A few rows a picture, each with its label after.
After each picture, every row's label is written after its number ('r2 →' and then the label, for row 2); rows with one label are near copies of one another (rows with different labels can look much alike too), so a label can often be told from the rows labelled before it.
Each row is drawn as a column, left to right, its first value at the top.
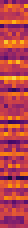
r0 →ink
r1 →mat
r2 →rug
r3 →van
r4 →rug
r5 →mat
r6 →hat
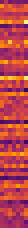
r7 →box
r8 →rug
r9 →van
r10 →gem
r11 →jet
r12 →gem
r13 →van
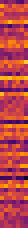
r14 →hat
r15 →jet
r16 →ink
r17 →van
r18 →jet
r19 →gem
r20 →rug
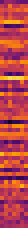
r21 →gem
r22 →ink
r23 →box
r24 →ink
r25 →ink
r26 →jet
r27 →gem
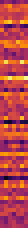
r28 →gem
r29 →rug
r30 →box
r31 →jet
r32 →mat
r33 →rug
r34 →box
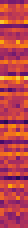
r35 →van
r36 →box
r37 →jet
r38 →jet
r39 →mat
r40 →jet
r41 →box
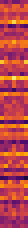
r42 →rug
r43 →gem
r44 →ink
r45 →van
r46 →gem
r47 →ink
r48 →rug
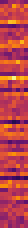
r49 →jet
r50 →jet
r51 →ink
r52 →box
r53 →rug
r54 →mat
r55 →hat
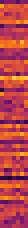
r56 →hat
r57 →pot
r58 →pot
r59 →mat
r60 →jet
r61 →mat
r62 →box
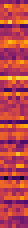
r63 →ink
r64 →hat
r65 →van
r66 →mat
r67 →gem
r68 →rug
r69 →van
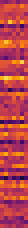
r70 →ink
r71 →mat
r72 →van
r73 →rug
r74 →gem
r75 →rug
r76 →pot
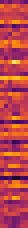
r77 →box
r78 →mat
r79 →gem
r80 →rug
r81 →rug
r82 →jet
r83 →jet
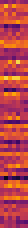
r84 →mat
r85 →hat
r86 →rug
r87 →hat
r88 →rug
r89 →pot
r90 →pot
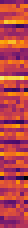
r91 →mat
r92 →van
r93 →van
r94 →van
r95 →ink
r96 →box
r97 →hat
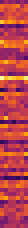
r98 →van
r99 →rug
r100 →box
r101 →box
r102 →hat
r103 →ink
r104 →mat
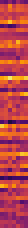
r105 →jet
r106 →jet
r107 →box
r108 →jet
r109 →mat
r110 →gem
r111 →gem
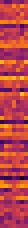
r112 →rug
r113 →jet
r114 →jet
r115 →box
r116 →pot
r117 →hat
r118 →rug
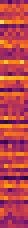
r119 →van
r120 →rug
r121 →jet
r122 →rug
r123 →gem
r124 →rug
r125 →pot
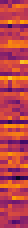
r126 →jet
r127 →jet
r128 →ink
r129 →pot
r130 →pot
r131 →rug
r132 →rug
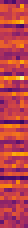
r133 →pot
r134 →jet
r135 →jet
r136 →gem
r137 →ink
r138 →box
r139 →gem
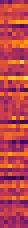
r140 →gem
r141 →pot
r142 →gem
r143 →rug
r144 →box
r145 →rug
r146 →van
